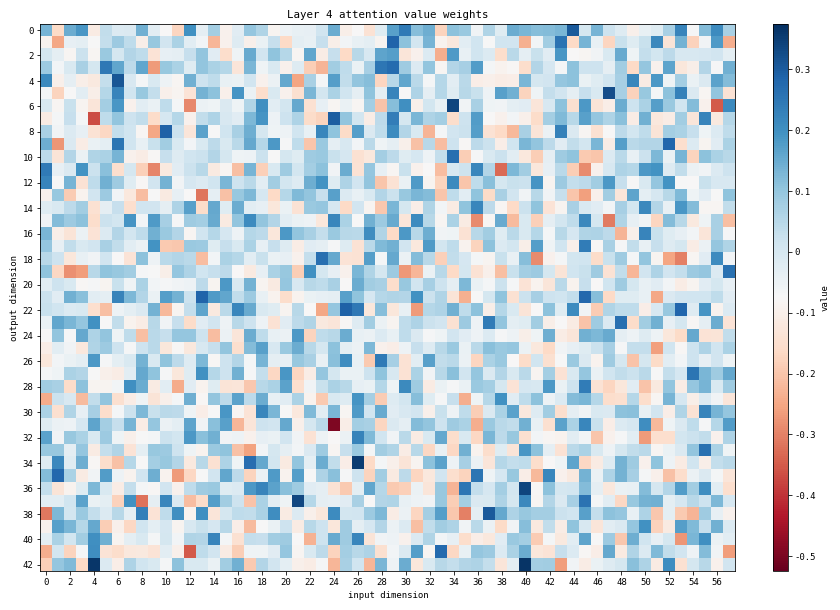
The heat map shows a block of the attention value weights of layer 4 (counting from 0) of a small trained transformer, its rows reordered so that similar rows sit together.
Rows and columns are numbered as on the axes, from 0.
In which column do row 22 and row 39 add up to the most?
53
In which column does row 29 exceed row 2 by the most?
38
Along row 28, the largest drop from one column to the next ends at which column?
46
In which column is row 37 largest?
21
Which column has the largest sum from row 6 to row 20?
17
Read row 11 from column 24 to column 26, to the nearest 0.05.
-0.05 0.15 -0.15
